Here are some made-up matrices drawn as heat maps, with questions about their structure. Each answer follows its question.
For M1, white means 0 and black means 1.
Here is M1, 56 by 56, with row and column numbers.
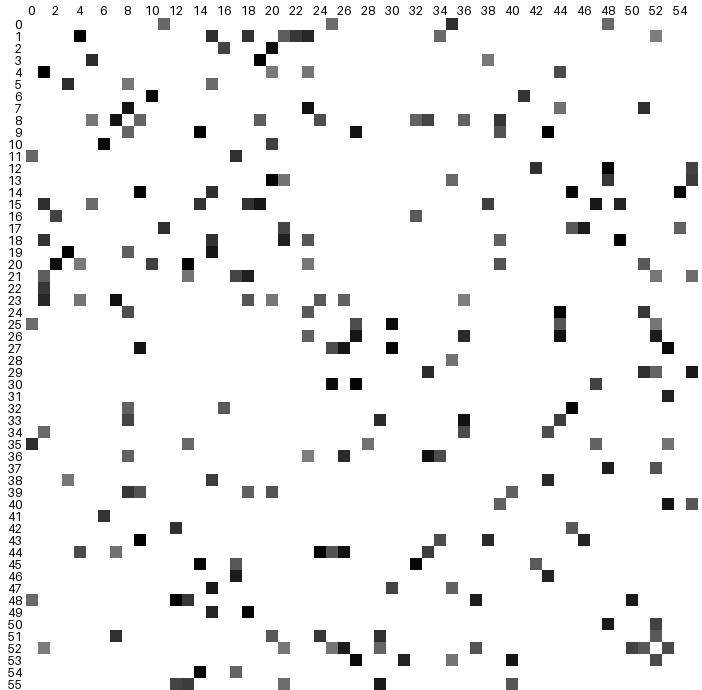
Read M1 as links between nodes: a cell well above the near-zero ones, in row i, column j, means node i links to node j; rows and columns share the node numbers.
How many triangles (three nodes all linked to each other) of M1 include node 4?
2
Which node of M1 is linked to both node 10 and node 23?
node 20
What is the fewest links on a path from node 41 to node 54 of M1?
7
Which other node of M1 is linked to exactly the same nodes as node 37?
node 50
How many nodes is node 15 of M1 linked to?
8
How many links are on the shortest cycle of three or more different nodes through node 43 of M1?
5
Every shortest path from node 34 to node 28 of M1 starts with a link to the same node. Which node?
node 1
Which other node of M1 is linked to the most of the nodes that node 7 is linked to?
node 24
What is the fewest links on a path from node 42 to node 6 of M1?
6
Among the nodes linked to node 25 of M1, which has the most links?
node 52
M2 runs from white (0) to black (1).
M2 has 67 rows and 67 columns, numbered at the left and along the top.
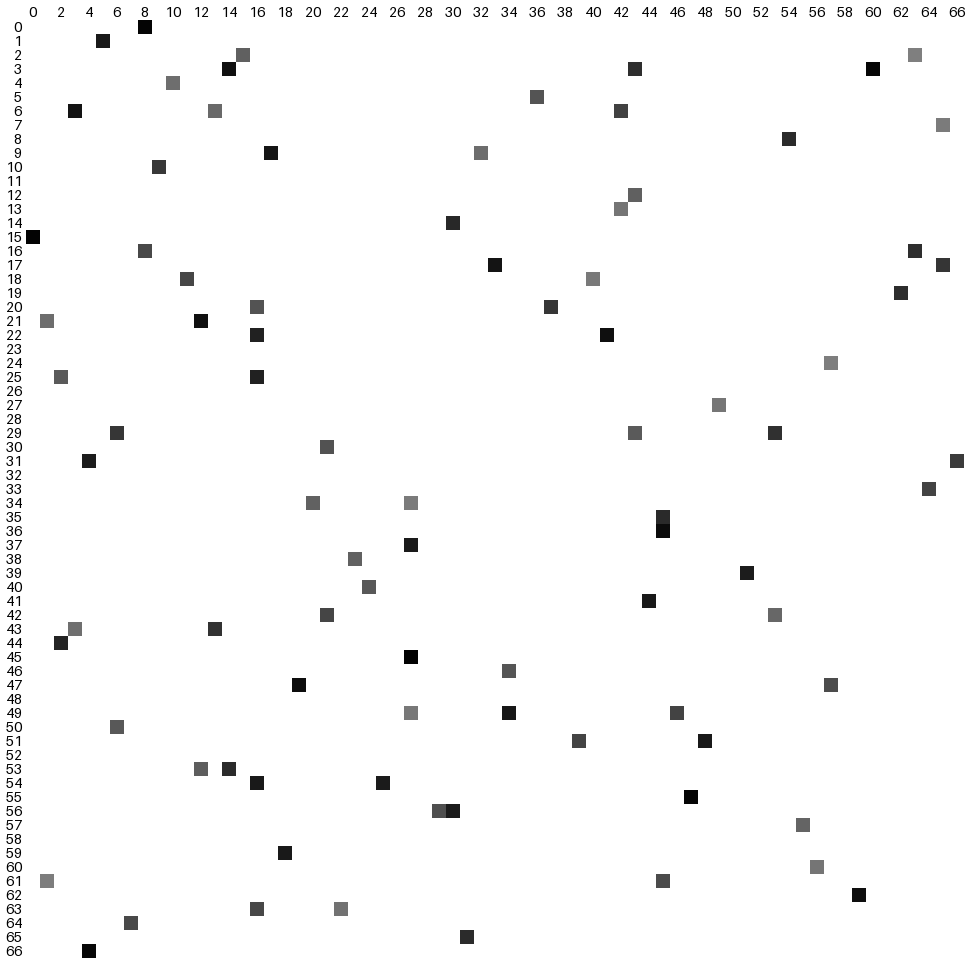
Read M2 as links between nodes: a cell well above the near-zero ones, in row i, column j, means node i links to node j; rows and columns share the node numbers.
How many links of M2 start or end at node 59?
2
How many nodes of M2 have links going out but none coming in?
4
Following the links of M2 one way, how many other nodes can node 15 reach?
10
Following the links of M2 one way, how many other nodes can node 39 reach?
2
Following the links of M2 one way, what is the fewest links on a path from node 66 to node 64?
6
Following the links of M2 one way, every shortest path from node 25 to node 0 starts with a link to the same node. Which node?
node 2
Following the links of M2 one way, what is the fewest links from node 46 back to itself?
4
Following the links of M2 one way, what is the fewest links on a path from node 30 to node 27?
6
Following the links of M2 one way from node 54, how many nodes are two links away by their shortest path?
3
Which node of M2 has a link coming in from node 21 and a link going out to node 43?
node 12
